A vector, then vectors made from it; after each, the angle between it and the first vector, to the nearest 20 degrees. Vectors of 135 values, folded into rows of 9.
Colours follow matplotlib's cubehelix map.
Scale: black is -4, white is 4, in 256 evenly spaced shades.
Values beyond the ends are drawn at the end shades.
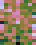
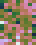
160 degrees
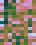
60 degrees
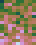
140 degrees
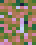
100 degrees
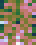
160 degrees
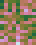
140 degrees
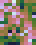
60 degrees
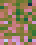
120 degrees
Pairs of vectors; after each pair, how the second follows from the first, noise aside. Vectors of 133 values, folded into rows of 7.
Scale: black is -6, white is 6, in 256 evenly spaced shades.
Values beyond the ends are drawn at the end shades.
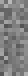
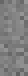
reversed, negated, shrunk.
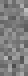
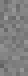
reversed, negated, shrunk.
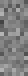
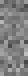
reversed, negated.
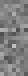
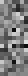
reversed, negated, scaled up.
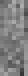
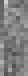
reversed, negated.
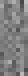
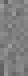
reversed, negated, shrunk.
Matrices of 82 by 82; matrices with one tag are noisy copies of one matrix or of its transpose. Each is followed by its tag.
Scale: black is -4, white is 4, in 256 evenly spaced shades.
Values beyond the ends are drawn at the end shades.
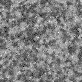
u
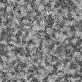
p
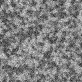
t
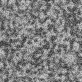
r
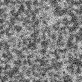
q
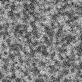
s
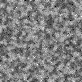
p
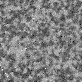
q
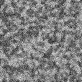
t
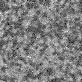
u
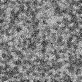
q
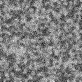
q
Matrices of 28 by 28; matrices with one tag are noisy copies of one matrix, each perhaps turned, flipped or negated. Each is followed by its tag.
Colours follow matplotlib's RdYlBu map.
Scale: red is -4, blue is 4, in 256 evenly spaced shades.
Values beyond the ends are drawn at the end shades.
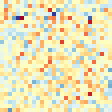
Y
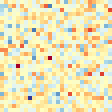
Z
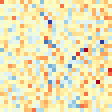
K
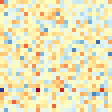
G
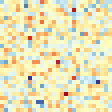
Z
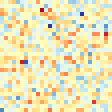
K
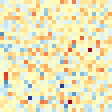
K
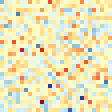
K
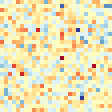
Z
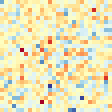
K
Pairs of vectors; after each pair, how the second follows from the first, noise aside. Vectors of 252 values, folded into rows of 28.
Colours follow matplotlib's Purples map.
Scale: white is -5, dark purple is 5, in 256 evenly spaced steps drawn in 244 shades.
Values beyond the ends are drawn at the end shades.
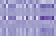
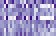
negated, scaled up.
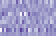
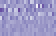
wrapped around, partly zeroed.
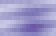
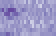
wrapped around, partly zeroed.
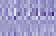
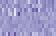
partly zeroed.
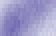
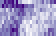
wrapped around, negated, scaled up.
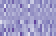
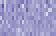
wrapped around, partly zeroed.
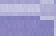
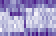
wrapped around, negated, scaled up.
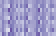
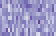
sign-scrambled.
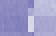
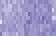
wrapped around, partly zeroed.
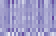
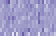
partly zeroed.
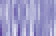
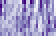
reversed, negated, scaled up.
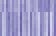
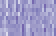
wrapped around, partly zeroed.
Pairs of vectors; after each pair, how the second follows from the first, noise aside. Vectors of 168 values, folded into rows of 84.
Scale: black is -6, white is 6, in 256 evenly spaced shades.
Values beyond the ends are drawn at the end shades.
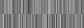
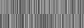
shuffled.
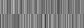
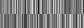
reversed, scaled up.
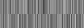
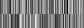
wrapped around, negated, scaled up.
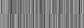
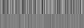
wrapped around, partly zeroed.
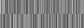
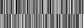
reversed, scaled up.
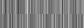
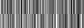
reversed, scaled up.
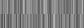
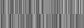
reversed, negated.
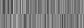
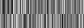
scaled up.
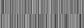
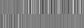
wrapped around, negated, partly zeroed.
